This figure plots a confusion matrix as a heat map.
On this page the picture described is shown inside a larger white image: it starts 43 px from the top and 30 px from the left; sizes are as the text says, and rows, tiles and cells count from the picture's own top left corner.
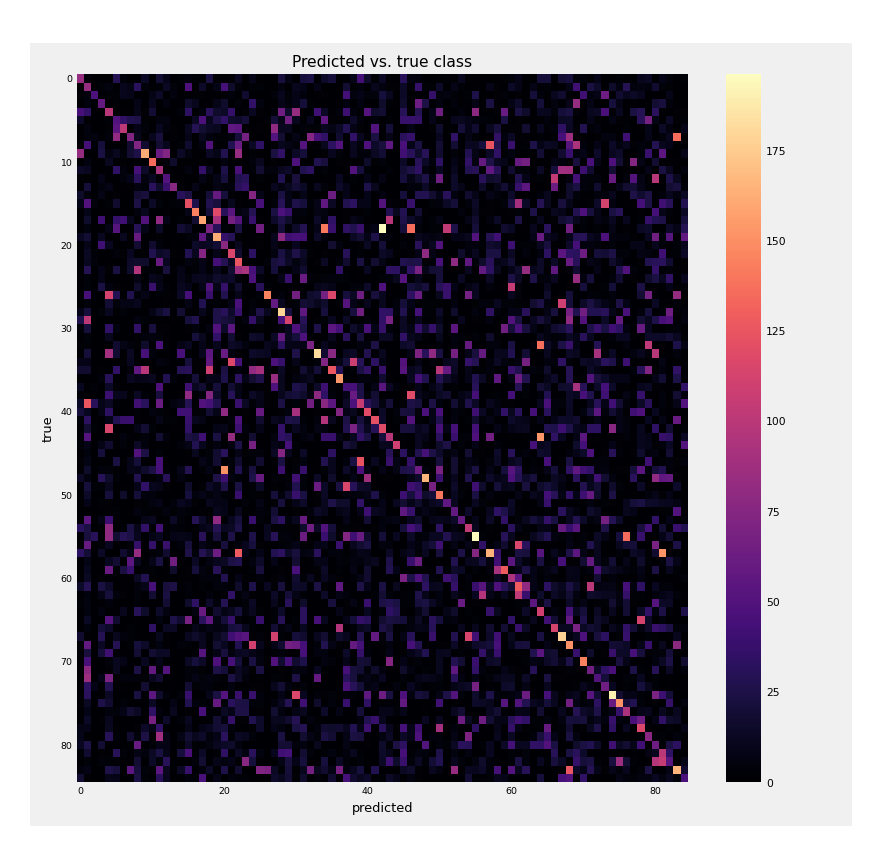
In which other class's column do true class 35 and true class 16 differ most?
19
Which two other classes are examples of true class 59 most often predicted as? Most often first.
58, 4
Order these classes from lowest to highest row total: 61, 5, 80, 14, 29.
14, 5, 80, 29, 61
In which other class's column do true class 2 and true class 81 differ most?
73
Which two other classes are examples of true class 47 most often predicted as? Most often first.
20, 50
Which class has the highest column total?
68
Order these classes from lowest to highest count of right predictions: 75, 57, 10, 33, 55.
10, 75, 57, 33, 55
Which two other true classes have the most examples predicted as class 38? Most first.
34, 42
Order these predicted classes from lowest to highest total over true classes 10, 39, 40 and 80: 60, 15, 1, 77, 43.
43, 60, 15, 77, 1
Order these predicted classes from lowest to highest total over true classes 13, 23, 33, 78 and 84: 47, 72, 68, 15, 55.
15, 55, 68, 72, 47
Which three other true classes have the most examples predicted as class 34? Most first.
18, 41, 39
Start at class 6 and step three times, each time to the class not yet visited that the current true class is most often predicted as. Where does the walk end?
54
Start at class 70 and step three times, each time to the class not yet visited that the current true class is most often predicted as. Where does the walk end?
17
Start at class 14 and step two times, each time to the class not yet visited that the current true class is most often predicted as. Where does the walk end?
69
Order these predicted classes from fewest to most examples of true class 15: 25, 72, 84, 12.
12, 72, 84, 25
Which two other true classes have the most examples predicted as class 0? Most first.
9, 4
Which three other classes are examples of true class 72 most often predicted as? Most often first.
1, 4, 33
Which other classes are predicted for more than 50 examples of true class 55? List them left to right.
4, 31, 37, 39, 76
